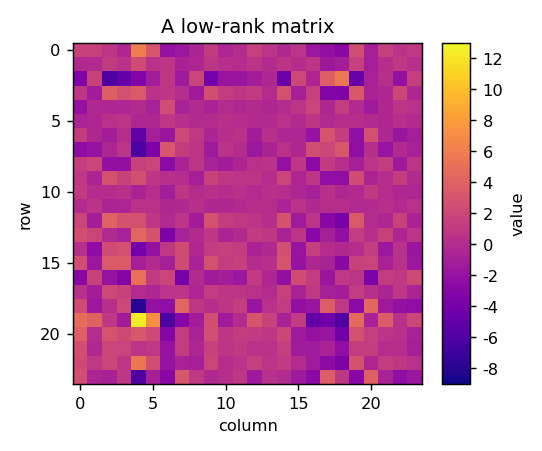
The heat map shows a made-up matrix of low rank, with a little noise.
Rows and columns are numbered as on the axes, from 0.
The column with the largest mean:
0
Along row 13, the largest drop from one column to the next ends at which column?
6
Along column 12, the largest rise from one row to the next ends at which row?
19
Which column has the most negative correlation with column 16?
13
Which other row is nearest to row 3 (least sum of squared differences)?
12
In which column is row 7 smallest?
4
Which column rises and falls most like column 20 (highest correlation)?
7
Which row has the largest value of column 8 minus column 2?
2
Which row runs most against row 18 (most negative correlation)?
16
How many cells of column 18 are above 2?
2
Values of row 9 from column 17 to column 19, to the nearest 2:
-2 -2 2
